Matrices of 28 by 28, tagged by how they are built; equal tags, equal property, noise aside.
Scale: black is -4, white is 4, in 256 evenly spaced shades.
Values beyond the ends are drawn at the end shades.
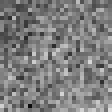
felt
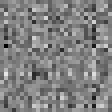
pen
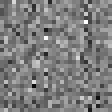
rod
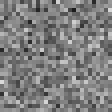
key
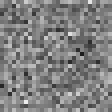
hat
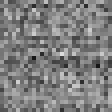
hat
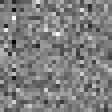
rod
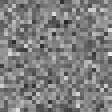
key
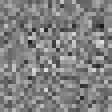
pen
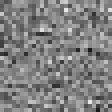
key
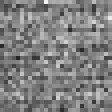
hat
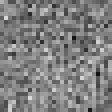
hat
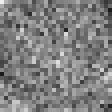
felt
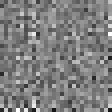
pen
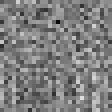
hat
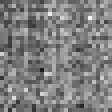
hat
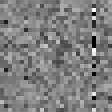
rod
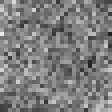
felt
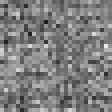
hat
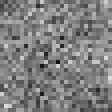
felt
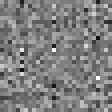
rod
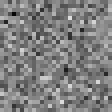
key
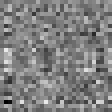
pen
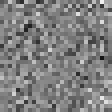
pen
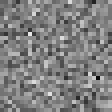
key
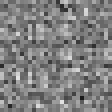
hat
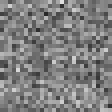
hat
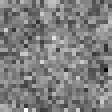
felt
